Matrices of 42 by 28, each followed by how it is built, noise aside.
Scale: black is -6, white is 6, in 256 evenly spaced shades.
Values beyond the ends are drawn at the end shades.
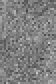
smooth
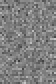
blocks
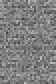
blocks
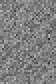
Hankel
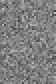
repeating rows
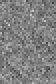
Toeplitz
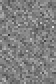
Toeplitz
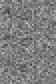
repeating rows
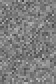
Hankel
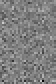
low rank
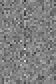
low rank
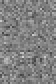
low rank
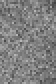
smooth
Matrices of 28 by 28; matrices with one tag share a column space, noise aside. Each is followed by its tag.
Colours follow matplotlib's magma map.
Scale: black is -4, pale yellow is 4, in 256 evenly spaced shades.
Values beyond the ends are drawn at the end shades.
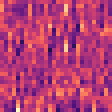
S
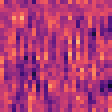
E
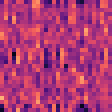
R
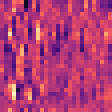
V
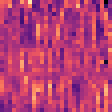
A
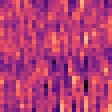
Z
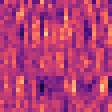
A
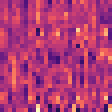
R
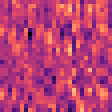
S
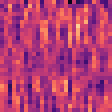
A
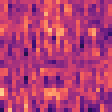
S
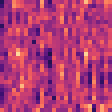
R
